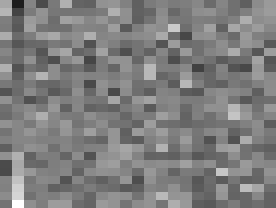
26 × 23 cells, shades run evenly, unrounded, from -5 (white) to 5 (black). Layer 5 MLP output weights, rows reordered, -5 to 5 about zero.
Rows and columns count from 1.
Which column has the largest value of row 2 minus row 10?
13
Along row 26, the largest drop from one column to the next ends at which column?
2
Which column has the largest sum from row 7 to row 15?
8
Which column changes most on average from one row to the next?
21
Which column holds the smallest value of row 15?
20
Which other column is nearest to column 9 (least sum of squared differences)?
6
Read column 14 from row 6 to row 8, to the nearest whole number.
2 0 0
